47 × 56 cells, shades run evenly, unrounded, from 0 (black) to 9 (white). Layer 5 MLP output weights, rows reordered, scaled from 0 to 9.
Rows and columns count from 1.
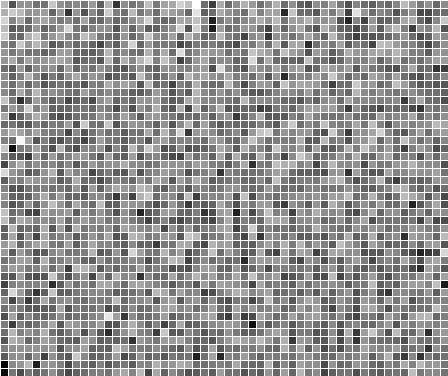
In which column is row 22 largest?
1
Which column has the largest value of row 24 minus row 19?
51
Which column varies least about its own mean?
12
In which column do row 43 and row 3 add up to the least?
27
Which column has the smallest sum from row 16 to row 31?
30
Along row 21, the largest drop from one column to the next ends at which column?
32
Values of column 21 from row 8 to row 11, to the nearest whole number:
7 5 4 4
